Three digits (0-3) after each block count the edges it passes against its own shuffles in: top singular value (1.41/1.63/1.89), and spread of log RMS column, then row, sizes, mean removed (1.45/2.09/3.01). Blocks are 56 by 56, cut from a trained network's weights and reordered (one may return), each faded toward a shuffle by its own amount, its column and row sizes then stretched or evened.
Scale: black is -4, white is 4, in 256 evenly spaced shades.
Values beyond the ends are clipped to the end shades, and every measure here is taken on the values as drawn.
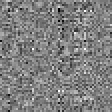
2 2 0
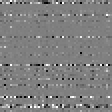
3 1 3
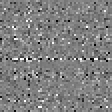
2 1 2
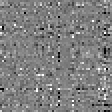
1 2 2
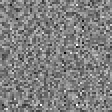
2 0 0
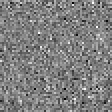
1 0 1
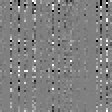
3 3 1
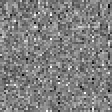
1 1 0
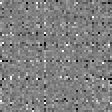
1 2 2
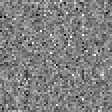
0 0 0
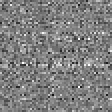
2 0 2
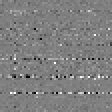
2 0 2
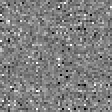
0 1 1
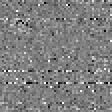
2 0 2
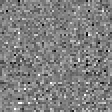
0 1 2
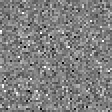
0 0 0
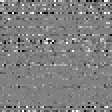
2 0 3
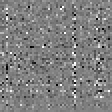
1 2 2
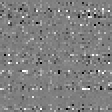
0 1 2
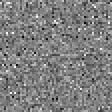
0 0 1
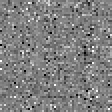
0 1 0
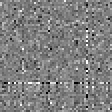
3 1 1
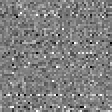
1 0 2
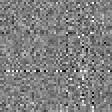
3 1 1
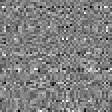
3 1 2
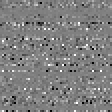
0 0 3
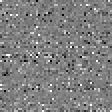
0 0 2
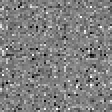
1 1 1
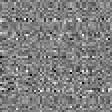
3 1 2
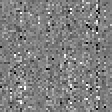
1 2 0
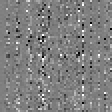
1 3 0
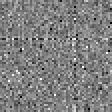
2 0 0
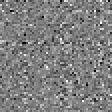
2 1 1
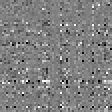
1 2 2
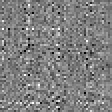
2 2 1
